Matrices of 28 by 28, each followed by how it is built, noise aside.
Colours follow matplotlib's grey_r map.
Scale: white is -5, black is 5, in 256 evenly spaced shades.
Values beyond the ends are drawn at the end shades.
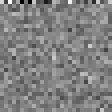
uneven rows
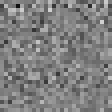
uneven rows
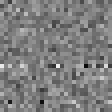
uneven rows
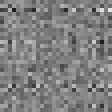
low rank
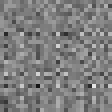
low rank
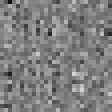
low rank
